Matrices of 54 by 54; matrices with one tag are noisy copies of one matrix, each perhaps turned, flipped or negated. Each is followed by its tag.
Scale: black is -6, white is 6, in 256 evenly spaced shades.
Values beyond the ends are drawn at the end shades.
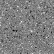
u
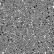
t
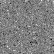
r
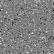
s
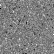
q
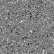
u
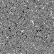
u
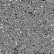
s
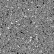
u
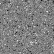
r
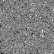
r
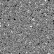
q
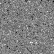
r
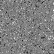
s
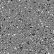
q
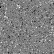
t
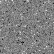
r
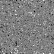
s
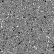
t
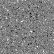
u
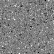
q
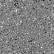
s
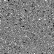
q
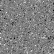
s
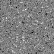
u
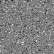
r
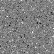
u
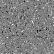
u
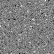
q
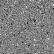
q
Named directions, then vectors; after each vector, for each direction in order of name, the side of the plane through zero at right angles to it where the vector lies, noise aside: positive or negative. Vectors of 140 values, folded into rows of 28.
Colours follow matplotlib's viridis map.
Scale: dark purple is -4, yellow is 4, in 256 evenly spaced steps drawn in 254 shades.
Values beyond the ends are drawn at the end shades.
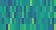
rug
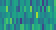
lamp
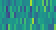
negative, positive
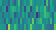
negative, positive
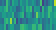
positive, positive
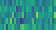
positive, positive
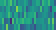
negative, negative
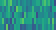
negative, negative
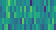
positive, negative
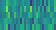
positive, negative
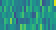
positive, positive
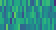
negative, negative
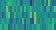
positive, negative
